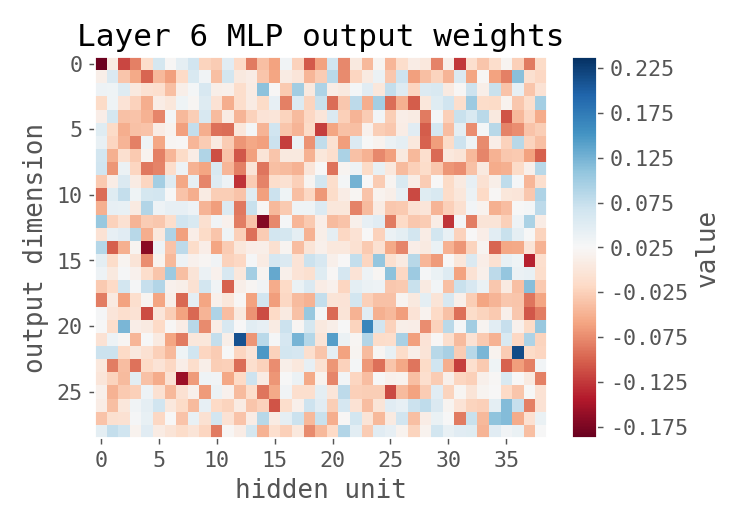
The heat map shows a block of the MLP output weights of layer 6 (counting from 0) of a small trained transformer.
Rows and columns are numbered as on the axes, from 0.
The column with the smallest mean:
12
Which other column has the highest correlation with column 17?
14
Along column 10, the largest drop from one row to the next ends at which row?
28
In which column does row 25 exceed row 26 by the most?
37
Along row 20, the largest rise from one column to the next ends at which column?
23
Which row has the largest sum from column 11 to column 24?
21
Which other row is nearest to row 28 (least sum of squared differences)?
10
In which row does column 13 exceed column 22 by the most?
11
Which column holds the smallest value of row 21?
7
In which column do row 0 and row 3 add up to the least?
0
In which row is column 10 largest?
19
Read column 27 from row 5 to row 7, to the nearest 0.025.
0.05 0 -0.05
